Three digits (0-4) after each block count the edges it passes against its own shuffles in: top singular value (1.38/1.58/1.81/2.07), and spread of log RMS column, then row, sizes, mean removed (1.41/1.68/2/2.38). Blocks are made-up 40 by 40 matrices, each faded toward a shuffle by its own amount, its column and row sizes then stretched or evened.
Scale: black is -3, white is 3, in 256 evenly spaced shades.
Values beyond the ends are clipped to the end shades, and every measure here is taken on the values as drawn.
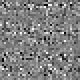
1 1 4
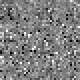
1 0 1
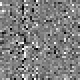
2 3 1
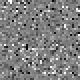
0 0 2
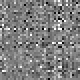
3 3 2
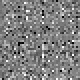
0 3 2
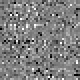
1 0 2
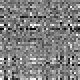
4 2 4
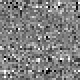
0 1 3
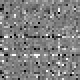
3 2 3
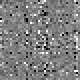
0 4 4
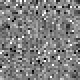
3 0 2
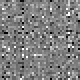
1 3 3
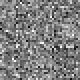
2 0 0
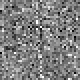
2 1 0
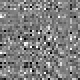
3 4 3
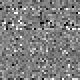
0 1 3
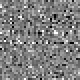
2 0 3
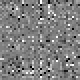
3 2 2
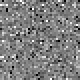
0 0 1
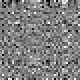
4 2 3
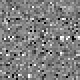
1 0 3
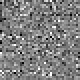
0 2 3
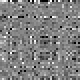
4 0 4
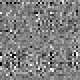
2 3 4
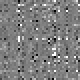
3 4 3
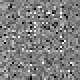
0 3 2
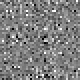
1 1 3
